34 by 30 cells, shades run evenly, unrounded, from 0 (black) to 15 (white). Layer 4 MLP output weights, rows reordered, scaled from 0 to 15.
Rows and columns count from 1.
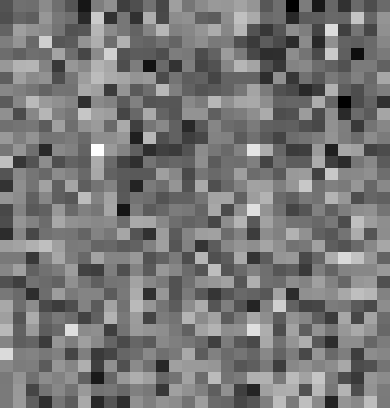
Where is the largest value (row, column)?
13, 8
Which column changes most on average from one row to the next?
20
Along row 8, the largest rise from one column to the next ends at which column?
26
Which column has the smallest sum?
10
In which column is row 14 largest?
1
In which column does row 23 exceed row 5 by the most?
28
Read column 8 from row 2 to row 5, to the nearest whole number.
12 11 10 8
